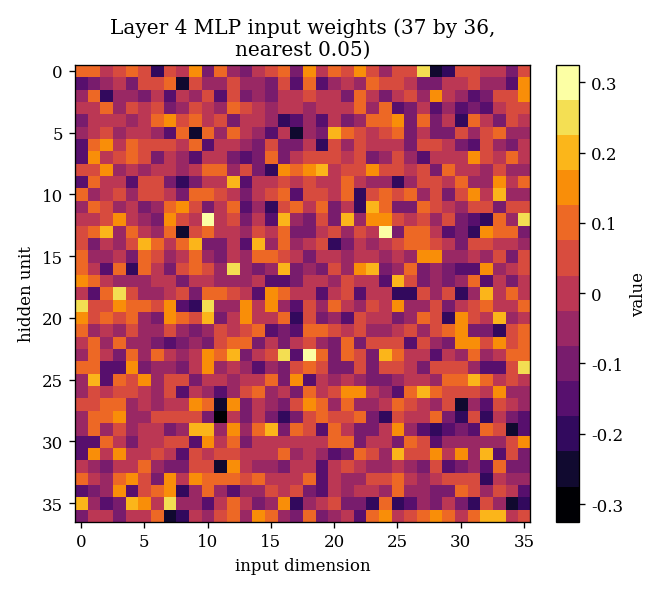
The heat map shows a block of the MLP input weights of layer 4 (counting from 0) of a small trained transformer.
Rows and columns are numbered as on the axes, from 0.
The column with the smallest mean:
17
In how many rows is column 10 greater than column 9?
16
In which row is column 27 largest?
0
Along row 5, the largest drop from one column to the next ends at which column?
9
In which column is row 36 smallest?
7
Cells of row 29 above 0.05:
10
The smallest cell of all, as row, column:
28, 11
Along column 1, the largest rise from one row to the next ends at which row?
31
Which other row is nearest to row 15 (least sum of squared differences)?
14
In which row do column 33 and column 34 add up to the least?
35
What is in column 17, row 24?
0.05
